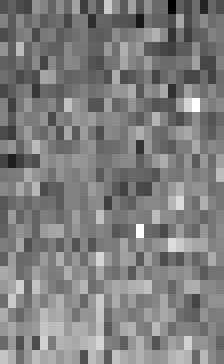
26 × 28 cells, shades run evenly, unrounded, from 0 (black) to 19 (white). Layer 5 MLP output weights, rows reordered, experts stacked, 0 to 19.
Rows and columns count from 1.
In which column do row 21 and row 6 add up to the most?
15
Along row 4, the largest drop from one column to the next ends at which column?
4
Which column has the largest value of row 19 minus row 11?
13
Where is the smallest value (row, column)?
1, 22
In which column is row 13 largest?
28
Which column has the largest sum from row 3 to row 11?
25
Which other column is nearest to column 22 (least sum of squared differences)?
26
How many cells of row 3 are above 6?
24
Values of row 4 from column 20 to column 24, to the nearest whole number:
6 5 5 7 7
